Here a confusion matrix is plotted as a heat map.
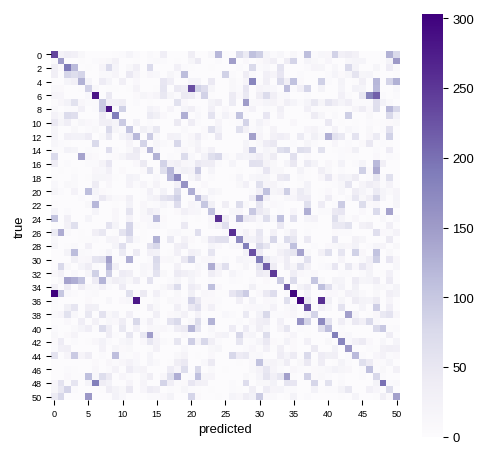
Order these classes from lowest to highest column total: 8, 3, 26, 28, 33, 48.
48, 26, 33, 3, 28, 8
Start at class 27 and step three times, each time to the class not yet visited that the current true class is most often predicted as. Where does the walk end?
29
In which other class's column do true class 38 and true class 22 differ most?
43
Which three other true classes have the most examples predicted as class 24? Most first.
0, 15, 27
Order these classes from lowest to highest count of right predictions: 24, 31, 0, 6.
31, 0, 24, 6
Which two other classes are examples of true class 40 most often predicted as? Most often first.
20, 48
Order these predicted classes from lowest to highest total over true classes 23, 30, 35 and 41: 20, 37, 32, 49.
32, 20, 37, 49
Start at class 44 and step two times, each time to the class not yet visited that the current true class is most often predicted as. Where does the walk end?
19
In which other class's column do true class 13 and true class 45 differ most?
30
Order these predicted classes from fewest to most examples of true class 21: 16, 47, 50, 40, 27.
27, 50, 40, 16, 47
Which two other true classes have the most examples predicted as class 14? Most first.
41, 12
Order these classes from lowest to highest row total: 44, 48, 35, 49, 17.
49, 17, 44, 48, 35
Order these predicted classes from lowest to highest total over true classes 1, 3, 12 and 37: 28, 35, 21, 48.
48, 28, 35, 21
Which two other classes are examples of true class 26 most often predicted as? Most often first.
1, 11
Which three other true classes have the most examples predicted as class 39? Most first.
36, 34, 4
